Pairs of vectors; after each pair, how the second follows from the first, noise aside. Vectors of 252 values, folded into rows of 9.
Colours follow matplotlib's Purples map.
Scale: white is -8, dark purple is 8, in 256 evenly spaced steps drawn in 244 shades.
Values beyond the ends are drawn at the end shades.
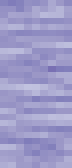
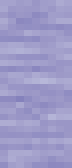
reversed, shrunk.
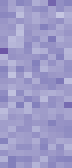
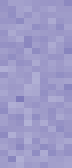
wrapped around, shrunk.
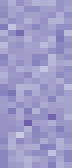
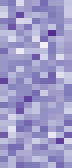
reversed, negated, scaled up.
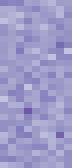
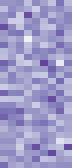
wrapped around, negated, scaled up.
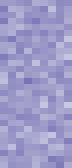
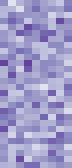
reversed, negated, scaled up.
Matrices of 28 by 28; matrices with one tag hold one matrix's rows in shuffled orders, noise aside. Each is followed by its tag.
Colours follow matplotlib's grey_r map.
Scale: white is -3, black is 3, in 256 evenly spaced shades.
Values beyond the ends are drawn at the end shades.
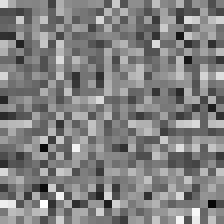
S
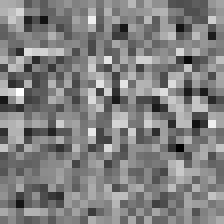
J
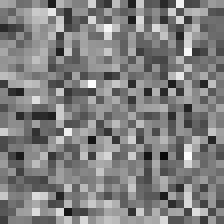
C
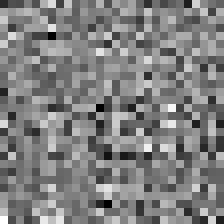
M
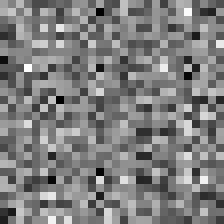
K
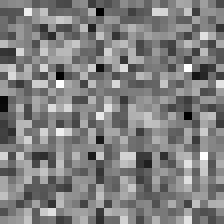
K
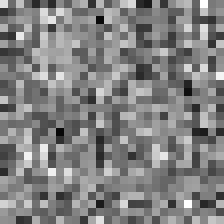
K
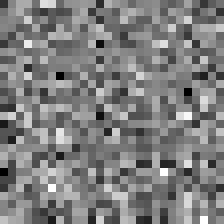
K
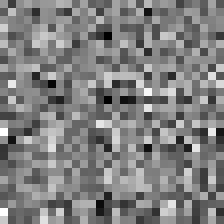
M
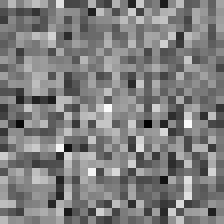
C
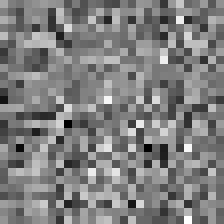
C
